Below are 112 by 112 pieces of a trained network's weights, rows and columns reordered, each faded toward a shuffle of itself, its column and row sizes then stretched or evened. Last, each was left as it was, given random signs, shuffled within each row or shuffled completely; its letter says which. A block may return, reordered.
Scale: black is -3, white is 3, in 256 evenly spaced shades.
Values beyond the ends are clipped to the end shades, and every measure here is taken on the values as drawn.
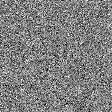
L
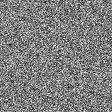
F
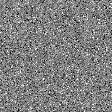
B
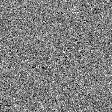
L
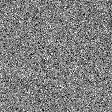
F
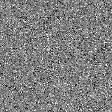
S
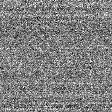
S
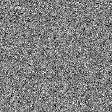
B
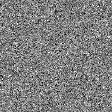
B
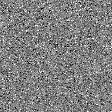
B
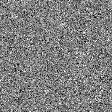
B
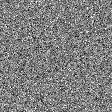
F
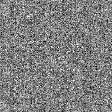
S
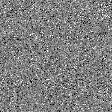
B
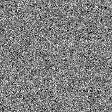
B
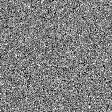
F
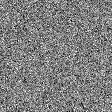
F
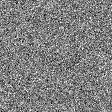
F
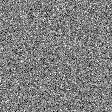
F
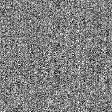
S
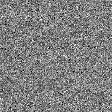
B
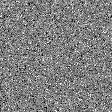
F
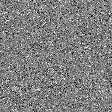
L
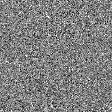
B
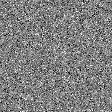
L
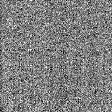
S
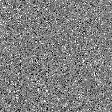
S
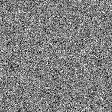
L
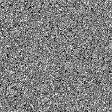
S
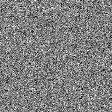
B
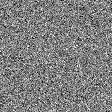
F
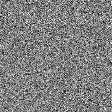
B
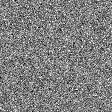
F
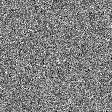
F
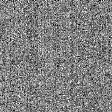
S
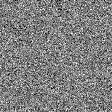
L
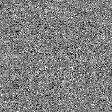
S
